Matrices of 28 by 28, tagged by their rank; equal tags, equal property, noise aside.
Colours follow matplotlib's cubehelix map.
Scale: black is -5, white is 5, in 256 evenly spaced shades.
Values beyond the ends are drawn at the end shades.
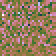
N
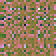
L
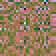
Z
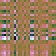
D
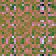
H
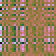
D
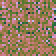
N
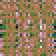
L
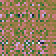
L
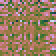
L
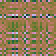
D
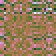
H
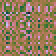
H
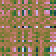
D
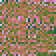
N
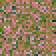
N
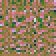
Z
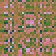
L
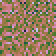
N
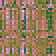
L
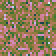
N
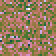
N
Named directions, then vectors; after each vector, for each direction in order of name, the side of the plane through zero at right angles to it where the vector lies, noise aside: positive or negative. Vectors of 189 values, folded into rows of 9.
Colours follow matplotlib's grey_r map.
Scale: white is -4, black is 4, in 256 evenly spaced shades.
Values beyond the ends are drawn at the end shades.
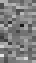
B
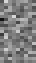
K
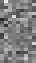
positive, positive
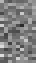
positive, negative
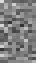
positive, negative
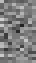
positive, negative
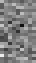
positive, negative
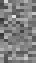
positive, positive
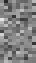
negative, negative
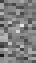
negative, positive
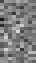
negative, positive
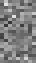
positive, positive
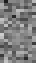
negative, negative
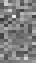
positive, positive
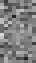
negative, negative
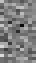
positive, negative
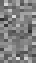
positive, positive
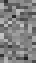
negative, negative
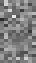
positive, positive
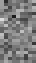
negative, negative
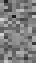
negative, negative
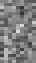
negative, positive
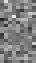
positive, positive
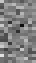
positive, negative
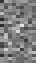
negative, positive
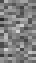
negative, positive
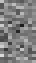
positive, negative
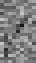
positive, negative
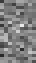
negative, positive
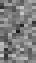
positive, negative
